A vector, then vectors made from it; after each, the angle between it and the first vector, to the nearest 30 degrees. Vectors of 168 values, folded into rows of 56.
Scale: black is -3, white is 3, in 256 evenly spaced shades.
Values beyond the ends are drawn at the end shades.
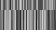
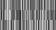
60 degrees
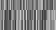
150 degrees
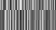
60 degrees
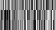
120 degrees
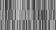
90 degrees
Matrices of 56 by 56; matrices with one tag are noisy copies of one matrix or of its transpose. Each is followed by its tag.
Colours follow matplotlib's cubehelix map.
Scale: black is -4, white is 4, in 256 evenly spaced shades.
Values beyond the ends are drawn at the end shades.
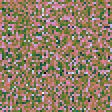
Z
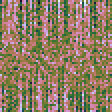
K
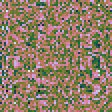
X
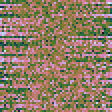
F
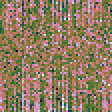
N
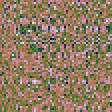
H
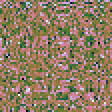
X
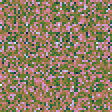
Z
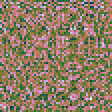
X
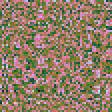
X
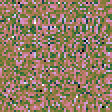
H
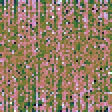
F
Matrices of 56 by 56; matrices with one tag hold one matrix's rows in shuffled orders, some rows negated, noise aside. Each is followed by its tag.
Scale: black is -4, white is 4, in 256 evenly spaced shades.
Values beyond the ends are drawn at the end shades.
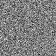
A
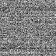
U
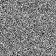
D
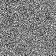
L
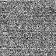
U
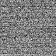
U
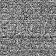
U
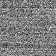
U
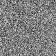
A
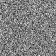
A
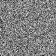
D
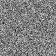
D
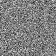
A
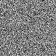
D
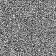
A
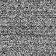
U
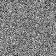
L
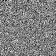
L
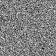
D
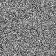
A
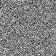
A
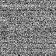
U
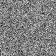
D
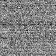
U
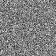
L
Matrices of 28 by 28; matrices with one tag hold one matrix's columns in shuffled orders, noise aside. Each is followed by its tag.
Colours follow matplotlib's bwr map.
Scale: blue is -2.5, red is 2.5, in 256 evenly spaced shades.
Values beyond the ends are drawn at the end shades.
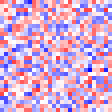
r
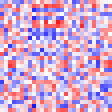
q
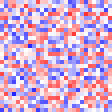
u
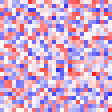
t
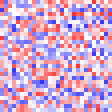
t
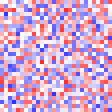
r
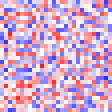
u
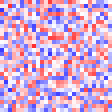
t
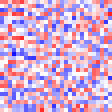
t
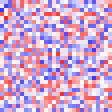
u
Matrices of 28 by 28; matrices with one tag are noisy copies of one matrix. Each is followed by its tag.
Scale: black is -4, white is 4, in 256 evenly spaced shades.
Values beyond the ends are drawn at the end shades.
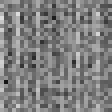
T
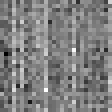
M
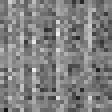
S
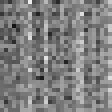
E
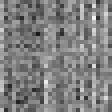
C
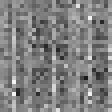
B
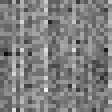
M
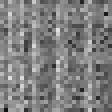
S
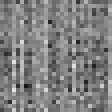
M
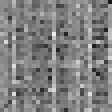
B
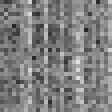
E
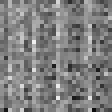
S
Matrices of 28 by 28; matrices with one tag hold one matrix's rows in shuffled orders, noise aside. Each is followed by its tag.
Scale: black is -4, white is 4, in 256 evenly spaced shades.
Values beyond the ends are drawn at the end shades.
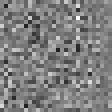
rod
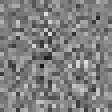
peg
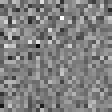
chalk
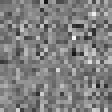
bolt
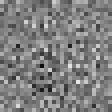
peg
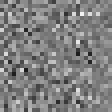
rod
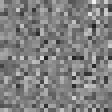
bolt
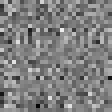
chalk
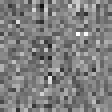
peg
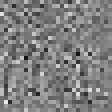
rod
